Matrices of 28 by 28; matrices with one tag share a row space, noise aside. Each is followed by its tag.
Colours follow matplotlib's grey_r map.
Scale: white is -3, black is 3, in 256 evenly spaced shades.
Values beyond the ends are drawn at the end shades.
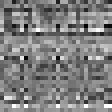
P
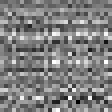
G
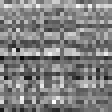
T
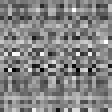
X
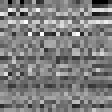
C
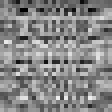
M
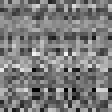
X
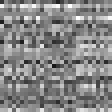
T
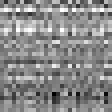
G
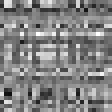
P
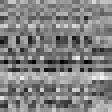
C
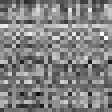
G
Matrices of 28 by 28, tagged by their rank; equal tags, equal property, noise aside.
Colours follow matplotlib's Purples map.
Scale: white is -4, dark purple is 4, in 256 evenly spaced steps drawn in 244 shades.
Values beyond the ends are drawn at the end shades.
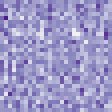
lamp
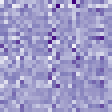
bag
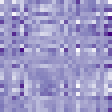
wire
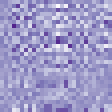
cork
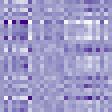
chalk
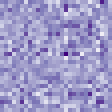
bag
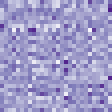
bag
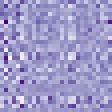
cork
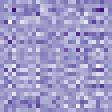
bag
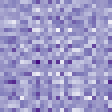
cork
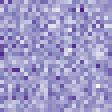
lamp
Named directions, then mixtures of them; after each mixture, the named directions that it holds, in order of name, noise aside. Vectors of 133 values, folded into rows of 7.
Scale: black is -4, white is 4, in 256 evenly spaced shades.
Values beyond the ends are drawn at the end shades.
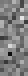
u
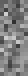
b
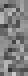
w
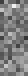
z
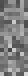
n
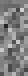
b, u, w.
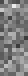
z.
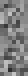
w.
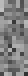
n.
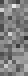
z.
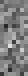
b, u, w.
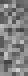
b, w.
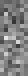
b.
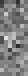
b, n, z.
